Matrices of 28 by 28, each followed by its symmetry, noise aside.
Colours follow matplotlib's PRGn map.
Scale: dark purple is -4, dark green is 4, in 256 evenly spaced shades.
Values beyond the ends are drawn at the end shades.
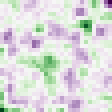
symmetric across the other diagonal.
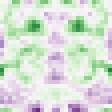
mirrored left to right.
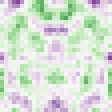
mirrored left to right.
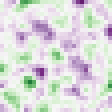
symmetric across the other diagonal.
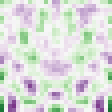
mirrored left to right.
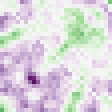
symmetric across the other diagonal.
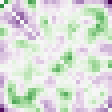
symmetric.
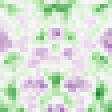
mirrored left to right.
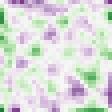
antisymmetric.
